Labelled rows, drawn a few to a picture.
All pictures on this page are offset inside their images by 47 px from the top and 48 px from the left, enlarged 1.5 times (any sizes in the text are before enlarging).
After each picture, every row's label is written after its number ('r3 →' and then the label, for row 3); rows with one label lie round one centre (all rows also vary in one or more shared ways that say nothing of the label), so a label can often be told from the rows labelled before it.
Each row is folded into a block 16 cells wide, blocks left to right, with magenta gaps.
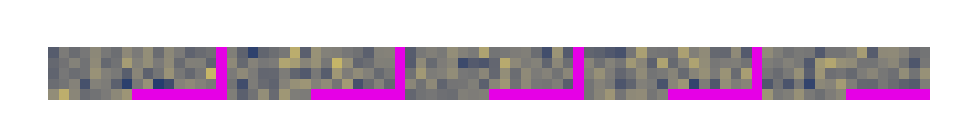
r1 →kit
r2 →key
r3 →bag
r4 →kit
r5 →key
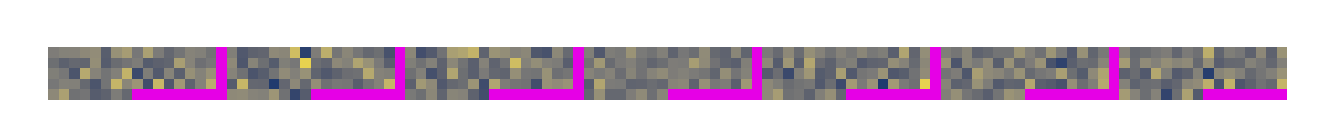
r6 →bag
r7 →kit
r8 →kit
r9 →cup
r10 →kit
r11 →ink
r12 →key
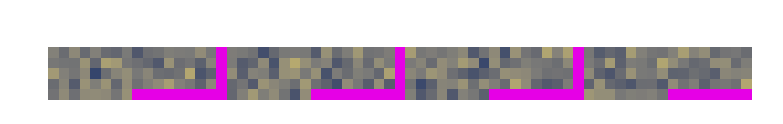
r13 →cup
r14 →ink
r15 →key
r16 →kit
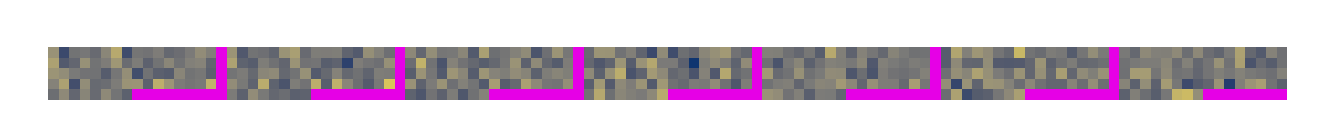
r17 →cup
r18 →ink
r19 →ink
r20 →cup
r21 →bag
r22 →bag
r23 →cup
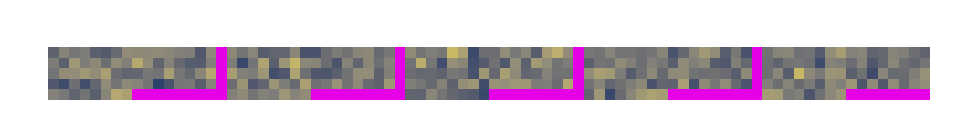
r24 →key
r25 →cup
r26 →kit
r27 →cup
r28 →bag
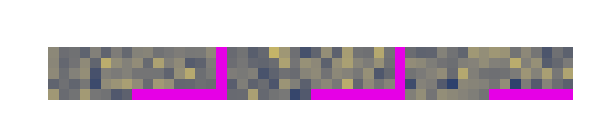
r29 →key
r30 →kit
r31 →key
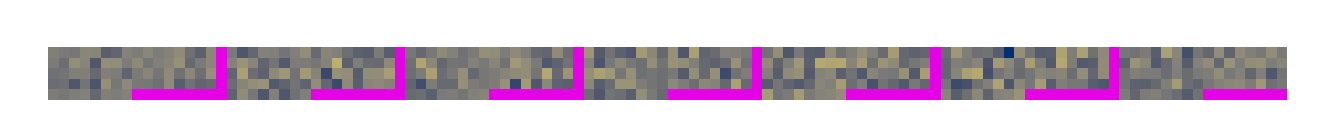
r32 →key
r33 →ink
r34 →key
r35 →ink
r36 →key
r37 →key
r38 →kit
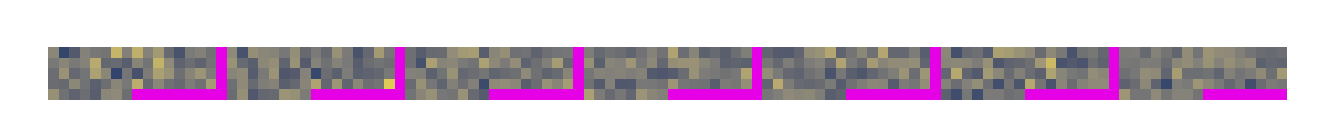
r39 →key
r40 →cup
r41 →kit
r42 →key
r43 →kit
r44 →ink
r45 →key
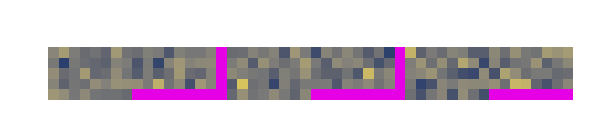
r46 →bag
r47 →cup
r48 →key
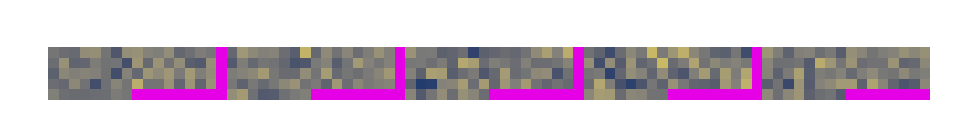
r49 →key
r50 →bag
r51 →key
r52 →kit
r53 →key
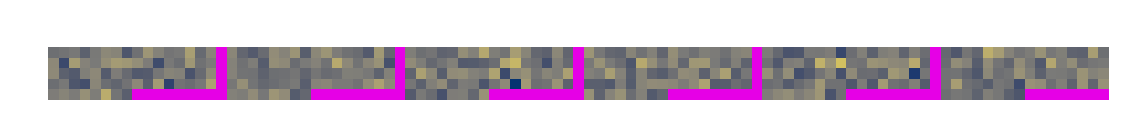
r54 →kit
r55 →kit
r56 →ink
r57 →key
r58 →kit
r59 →kit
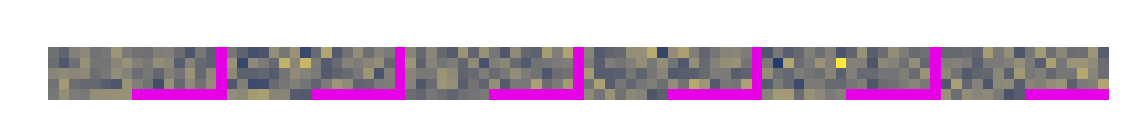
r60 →cup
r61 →kit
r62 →ink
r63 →kit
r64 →kit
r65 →kit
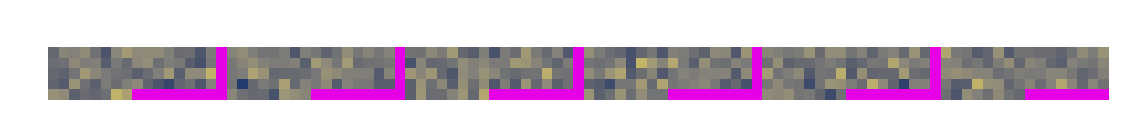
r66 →key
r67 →key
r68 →cup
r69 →key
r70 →bag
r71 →ink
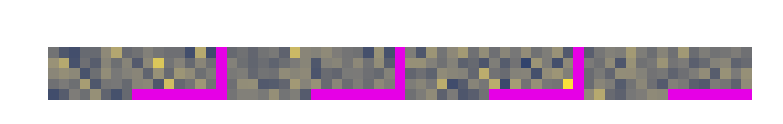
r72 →ink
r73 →bag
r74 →ink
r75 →kit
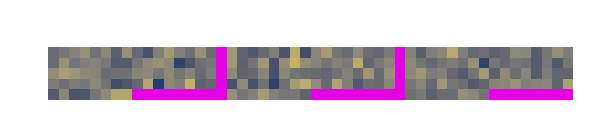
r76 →cup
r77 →key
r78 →cup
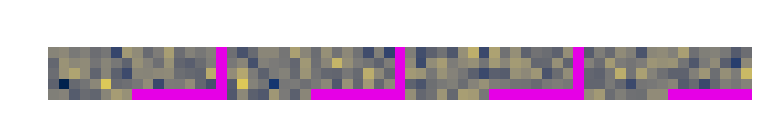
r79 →key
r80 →cup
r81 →key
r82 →key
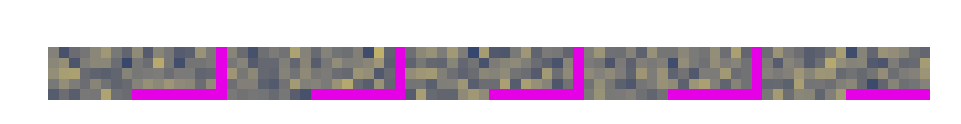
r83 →cup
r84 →bag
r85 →cup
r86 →bag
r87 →ink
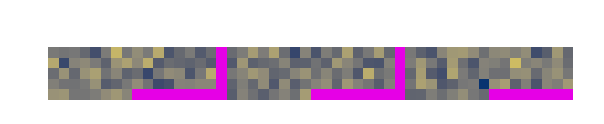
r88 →ink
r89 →cup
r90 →kit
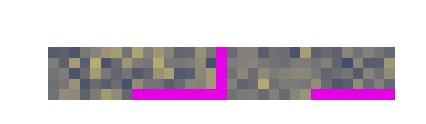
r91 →kit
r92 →ink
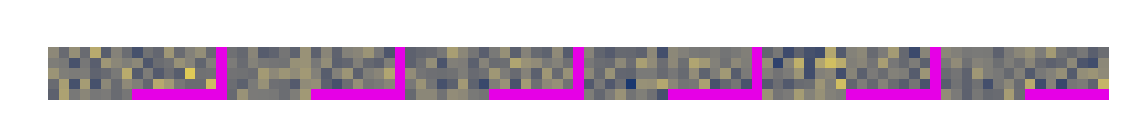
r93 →cup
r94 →ink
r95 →kit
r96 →key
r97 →key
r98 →key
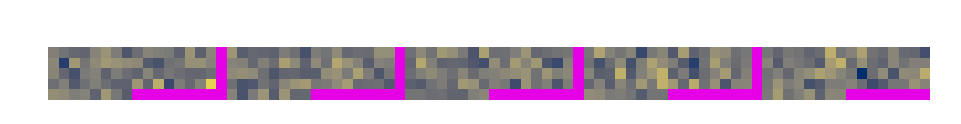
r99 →kit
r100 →key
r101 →key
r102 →bag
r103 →ink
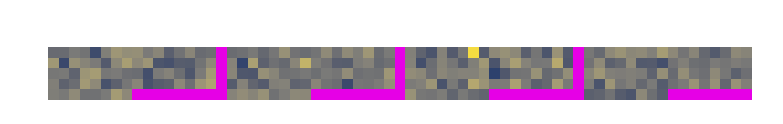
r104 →ink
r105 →kit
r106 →bag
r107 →bag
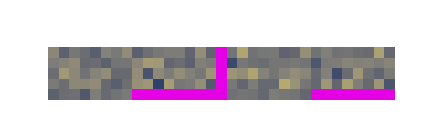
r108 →ink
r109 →bag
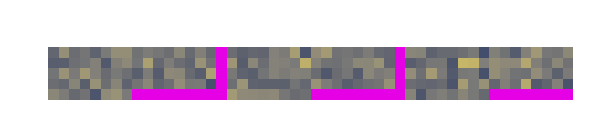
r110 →bag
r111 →kit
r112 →key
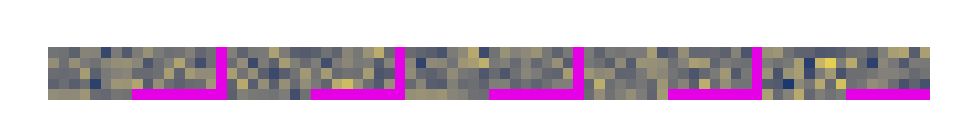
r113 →key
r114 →cup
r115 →kit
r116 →cup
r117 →key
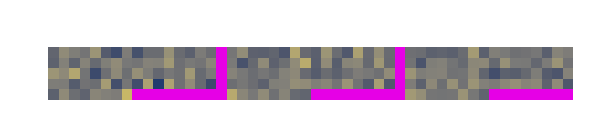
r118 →cup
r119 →bag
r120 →bag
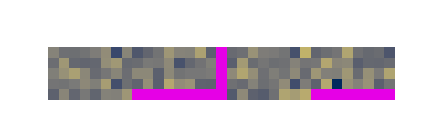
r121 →cup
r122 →cup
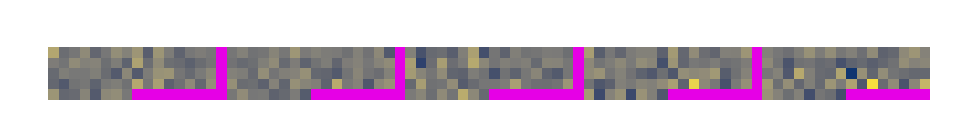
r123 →key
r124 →bag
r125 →cup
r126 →key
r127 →bag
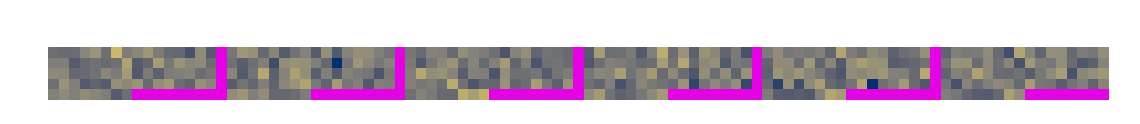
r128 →bag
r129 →bag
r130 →cup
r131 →bag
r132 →key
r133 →key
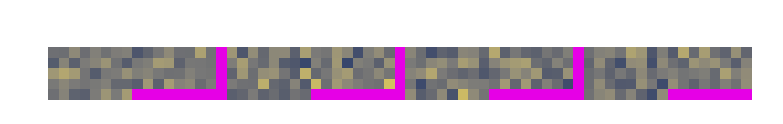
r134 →cup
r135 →ink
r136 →key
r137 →kit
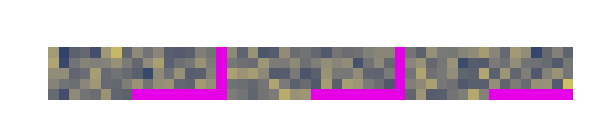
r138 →ink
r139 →cup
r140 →cup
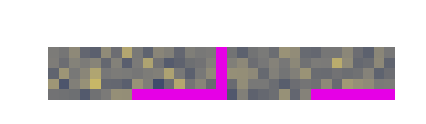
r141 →ink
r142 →cup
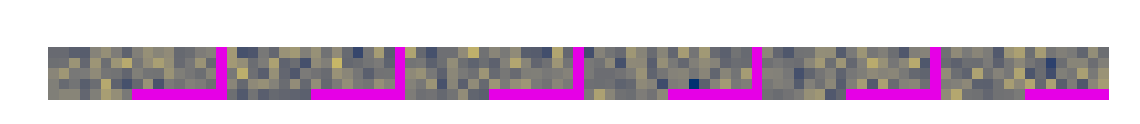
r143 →kit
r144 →ink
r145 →bag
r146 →kit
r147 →kit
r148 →bag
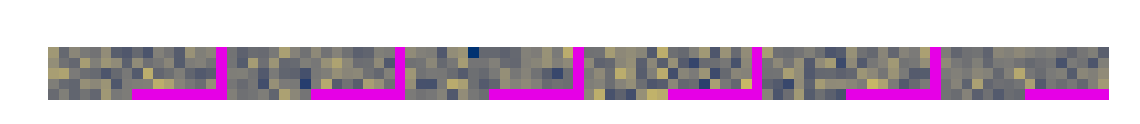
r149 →cup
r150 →kit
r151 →kit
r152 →cup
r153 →key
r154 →ink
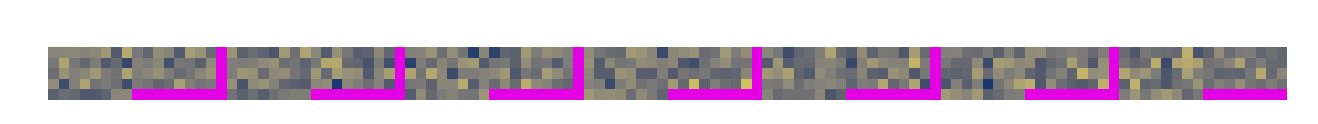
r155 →ink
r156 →ink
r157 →cup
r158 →kit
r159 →bag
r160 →key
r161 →cup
